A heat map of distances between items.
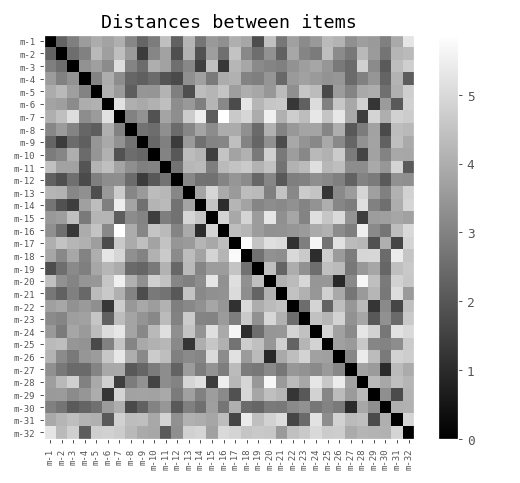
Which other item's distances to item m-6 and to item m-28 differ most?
m-7
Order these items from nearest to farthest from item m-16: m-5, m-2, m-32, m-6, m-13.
m-2, m-6, m-13, m-5, m-32
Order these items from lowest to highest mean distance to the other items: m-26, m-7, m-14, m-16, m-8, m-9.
m-9, m-8, m-14, m-16, m-26, m-7
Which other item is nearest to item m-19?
m-1
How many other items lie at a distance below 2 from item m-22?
4
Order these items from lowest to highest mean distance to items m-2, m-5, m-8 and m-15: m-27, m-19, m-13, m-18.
m-27, m-19, m-13, m-18
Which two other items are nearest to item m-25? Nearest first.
m-13, m-5
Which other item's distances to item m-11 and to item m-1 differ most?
m-32
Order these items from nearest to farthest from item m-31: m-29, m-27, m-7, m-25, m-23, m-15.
m-29, m-23, m-25, m-15, m-27, m-7
